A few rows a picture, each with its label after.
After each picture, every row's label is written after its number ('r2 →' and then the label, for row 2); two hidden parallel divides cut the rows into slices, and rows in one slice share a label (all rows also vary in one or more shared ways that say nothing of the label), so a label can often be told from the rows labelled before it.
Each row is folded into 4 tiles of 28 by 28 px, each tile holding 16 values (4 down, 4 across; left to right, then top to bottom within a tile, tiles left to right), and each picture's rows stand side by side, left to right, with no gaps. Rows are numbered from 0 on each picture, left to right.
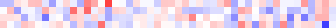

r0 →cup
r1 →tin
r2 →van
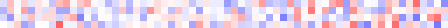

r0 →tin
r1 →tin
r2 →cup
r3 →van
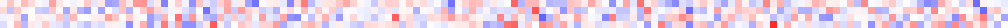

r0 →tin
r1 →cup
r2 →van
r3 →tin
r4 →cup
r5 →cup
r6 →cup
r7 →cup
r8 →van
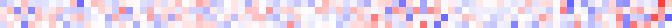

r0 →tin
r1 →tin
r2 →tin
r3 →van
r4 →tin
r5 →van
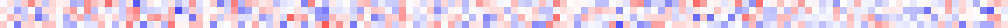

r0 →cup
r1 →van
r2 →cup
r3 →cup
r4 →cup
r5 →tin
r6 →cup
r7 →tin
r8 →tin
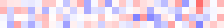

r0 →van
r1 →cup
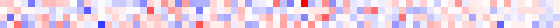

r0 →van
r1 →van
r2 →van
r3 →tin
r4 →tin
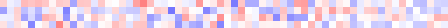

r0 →tin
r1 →cup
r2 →van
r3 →tin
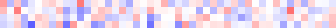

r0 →van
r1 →tin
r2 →tin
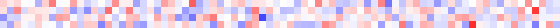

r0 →van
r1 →van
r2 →cup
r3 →tin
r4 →cup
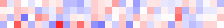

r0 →van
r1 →tin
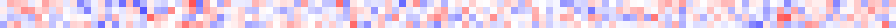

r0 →van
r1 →van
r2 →tin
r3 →van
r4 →tin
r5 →tin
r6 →tin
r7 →cup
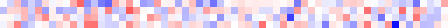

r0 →van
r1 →van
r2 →tin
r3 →cup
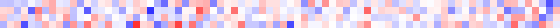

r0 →van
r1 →cup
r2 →tin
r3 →tin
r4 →cup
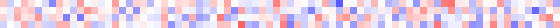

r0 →tin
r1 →tin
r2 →van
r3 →cup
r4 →van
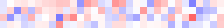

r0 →tin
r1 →tin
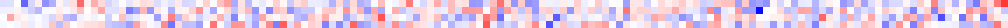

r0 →tin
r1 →cup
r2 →van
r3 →van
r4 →van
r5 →tin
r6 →van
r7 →van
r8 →cup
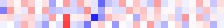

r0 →cup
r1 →tin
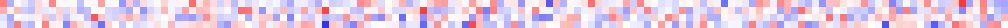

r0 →van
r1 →tin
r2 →van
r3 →cup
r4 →cup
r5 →cup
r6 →cup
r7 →van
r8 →cup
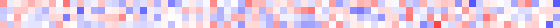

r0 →tin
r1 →tin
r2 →cup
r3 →cup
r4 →van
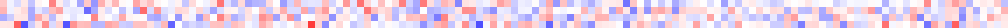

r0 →van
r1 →cup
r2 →van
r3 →cup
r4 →van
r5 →van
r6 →tin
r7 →cup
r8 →tin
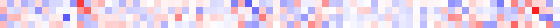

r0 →tin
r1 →tin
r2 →van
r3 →tin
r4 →cup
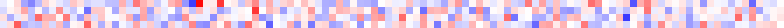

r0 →van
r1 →cup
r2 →cup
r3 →van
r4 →cup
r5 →cup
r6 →tin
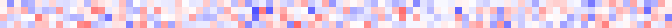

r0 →van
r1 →cup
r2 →van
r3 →tin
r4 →tin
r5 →van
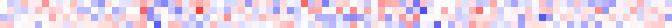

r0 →tin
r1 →cup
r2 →tin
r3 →van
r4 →tin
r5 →tin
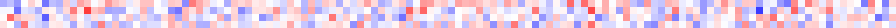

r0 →cup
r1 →cup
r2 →cup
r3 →cup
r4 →cup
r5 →cup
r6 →van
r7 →cup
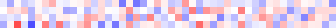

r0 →van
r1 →van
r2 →van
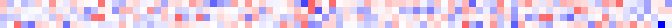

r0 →van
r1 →tin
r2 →cup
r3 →tin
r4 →van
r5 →van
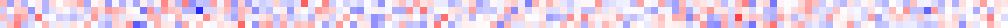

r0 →van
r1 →van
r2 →van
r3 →cup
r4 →tin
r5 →tin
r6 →cup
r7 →tin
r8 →tin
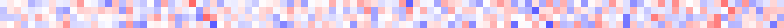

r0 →tin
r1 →van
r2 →tin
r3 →cup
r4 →van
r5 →van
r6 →van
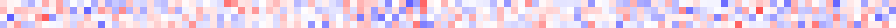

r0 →van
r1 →tin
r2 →tin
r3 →cup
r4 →tin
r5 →tin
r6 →cup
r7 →cup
